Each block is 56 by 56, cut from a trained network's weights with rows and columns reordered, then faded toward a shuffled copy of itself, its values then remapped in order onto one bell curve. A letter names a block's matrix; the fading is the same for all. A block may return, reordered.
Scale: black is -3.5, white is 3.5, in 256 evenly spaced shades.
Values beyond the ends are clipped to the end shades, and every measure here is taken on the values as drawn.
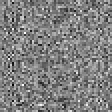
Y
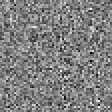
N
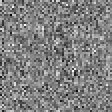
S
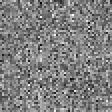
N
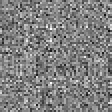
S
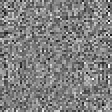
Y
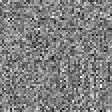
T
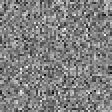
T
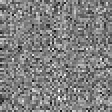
S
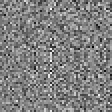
Y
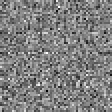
T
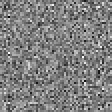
N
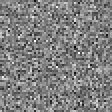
N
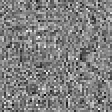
S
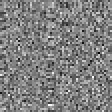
S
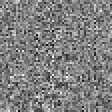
N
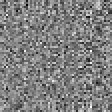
S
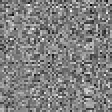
S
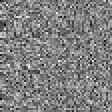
Y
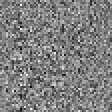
N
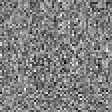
S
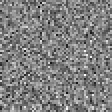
S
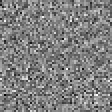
T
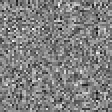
T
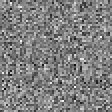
N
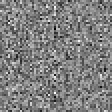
N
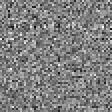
T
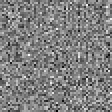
S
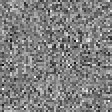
T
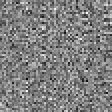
S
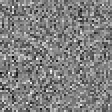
N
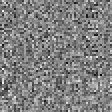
S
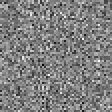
S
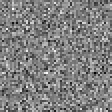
T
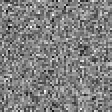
T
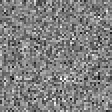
T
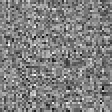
S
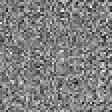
S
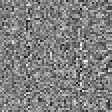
N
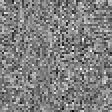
N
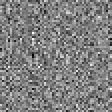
Y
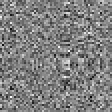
Y
